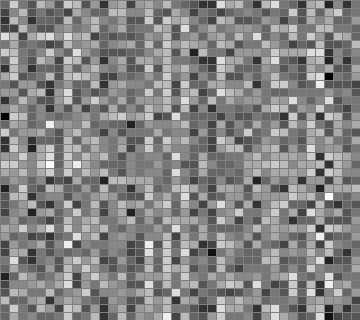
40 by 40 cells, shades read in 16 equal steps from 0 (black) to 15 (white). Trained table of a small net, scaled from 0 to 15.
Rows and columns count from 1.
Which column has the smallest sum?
24
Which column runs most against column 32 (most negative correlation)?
17
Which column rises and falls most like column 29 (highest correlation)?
39
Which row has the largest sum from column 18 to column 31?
13
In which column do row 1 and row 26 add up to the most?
25
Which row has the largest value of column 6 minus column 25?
21
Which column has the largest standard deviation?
37
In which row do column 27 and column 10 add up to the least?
14
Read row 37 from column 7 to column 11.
6 8 9 12 5
